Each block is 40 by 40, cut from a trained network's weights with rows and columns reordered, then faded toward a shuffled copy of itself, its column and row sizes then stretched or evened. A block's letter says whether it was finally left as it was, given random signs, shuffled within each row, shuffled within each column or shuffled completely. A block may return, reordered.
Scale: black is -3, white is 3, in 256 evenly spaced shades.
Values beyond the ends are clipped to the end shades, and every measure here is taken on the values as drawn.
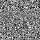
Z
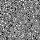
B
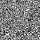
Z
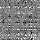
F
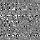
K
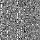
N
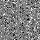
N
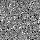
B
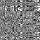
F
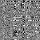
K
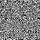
Z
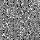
N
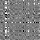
F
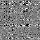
K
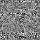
K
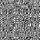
F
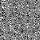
N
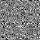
K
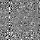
K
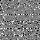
Z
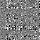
K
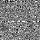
Z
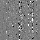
N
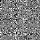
K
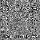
K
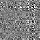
F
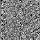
N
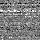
Z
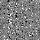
N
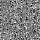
N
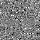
Z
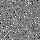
B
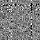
K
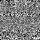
Z
